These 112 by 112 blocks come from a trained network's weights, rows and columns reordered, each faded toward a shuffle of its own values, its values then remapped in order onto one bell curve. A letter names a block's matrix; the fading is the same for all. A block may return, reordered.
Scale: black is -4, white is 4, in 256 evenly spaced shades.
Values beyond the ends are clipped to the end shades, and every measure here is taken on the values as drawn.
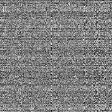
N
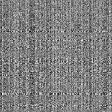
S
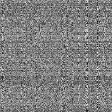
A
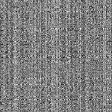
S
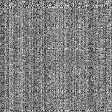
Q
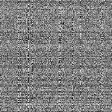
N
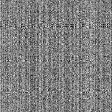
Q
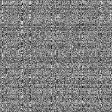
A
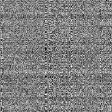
A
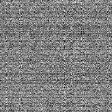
N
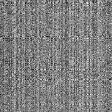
S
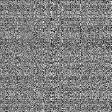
A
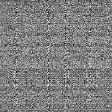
A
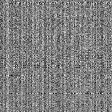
Q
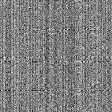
Q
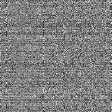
A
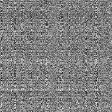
A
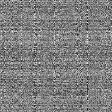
N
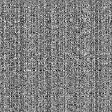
Q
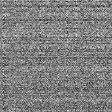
N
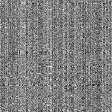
S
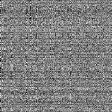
N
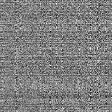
N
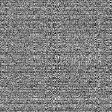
N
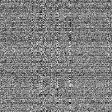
N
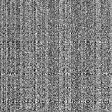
S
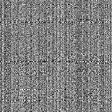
Q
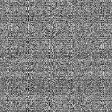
A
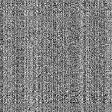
Q
